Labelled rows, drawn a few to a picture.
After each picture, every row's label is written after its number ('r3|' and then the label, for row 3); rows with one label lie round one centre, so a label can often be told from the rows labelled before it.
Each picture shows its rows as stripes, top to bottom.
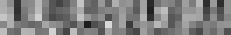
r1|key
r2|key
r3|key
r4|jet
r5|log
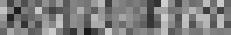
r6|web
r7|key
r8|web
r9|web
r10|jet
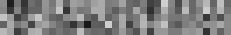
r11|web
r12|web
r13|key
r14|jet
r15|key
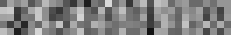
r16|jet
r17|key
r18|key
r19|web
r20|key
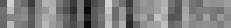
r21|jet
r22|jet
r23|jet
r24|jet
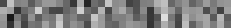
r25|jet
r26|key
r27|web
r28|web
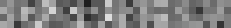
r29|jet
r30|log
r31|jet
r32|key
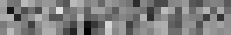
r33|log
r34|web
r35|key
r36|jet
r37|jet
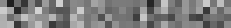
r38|web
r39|key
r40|log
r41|key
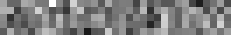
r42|log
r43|key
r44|web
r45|web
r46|jet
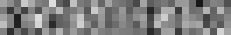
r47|log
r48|web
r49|key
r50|key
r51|web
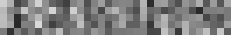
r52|key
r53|log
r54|key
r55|key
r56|web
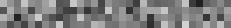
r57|log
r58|jet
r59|key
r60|web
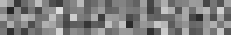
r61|key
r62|web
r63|log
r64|jet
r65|web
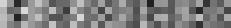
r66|key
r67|log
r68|key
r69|log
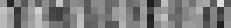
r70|web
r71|key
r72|key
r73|key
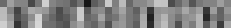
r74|jet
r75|key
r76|key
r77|key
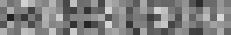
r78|log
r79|jet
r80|web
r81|jet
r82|log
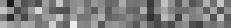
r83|web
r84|key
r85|web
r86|log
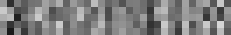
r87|web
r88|key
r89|key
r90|web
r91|web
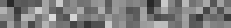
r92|web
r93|key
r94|log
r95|jet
